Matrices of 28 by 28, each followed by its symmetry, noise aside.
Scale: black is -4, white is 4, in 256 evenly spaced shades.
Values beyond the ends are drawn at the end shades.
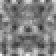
mirrored left to right.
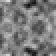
mirrored top to bottom.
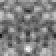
mirrored left to right.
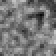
symmetric across the other diagonal.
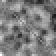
symmetric across the other diagonal.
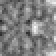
mirrored top to bottom.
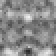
mirrored left to right.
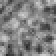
symmetric.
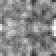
mirrored top to bottom.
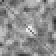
symmetric.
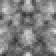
mirrored left to right.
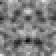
mirrored left to right.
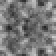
mirrored top to bottom.
